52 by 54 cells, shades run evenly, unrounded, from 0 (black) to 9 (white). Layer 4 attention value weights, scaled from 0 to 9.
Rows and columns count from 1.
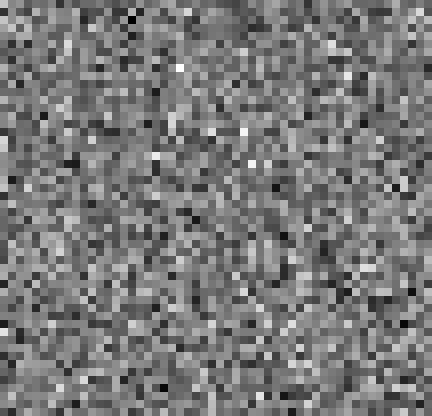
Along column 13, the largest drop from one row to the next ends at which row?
9
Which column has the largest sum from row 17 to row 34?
47
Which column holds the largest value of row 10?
44
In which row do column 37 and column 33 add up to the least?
4
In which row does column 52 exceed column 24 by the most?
27
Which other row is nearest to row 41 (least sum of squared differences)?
51
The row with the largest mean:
34
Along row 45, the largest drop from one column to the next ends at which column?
35
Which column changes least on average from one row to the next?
15
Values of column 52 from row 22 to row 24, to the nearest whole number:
4 2 4
